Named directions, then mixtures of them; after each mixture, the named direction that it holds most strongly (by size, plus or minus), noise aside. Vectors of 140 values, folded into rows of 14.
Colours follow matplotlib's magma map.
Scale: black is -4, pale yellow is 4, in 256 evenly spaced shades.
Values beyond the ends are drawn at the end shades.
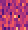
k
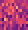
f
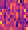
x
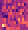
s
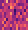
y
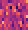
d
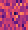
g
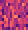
k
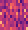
x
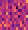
d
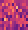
f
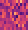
g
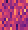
y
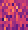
f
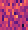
g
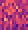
f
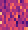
x
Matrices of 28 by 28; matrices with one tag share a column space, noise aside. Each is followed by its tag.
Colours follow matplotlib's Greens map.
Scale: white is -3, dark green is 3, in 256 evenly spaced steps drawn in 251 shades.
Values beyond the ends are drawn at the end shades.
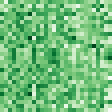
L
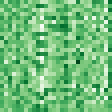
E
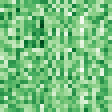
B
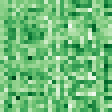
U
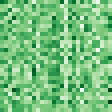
E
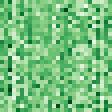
U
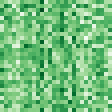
L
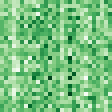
U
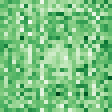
L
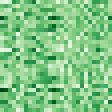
E
